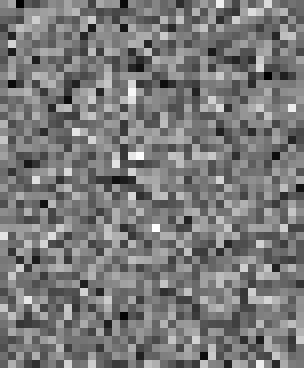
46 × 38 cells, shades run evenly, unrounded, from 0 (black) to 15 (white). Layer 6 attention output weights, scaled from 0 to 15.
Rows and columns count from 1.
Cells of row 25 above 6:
26
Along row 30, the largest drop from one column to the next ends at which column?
2
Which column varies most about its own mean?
17
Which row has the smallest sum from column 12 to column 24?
23
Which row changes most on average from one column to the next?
46
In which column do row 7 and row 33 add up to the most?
19
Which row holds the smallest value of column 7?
14
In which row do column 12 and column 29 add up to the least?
31
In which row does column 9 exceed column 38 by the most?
24
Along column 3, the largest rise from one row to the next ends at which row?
34
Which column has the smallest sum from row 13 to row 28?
16
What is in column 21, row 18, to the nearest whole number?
9
